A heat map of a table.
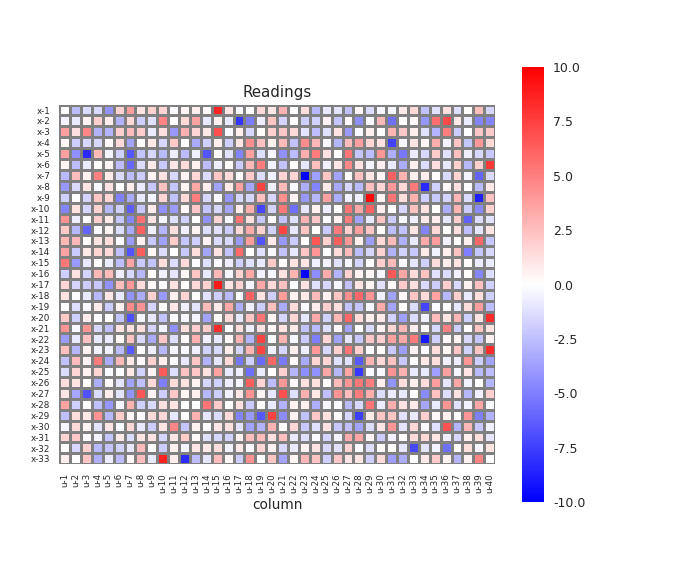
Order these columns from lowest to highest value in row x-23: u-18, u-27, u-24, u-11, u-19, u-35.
u-11, u-35, u-18, u-24, u-27, u-19
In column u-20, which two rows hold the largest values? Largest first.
x-29, x-24
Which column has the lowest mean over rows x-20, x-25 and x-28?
u-28
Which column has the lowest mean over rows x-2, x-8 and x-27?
u-34
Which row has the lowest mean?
x-5
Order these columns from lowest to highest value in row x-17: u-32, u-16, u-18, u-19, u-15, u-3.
u-3, u-18, u-16, u-32, u-19, u-15
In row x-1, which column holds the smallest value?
u-5
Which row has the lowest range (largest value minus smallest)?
x-31
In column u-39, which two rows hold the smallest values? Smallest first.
x-9, x-7
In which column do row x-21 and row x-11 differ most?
u-27
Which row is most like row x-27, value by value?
x-12
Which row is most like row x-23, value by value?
x-20
